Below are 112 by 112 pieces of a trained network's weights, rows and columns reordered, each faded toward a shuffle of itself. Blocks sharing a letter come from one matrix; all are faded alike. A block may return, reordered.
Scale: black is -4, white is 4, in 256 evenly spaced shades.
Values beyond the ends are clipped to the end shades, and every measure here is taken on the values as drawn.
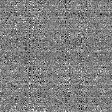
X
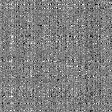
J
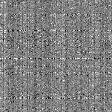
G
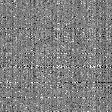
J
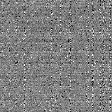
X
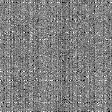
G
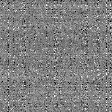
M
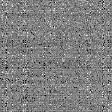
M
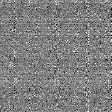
X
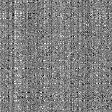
G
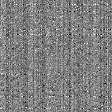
G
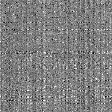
G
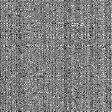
G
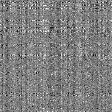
G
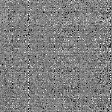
M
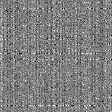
G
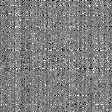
J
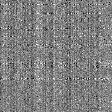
G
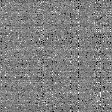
M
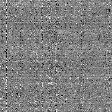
M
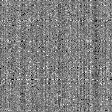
G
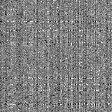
G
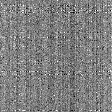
G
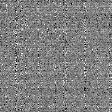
X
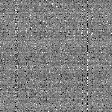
M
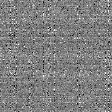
X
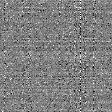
M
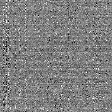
X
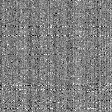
J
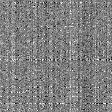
G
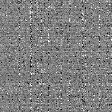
X
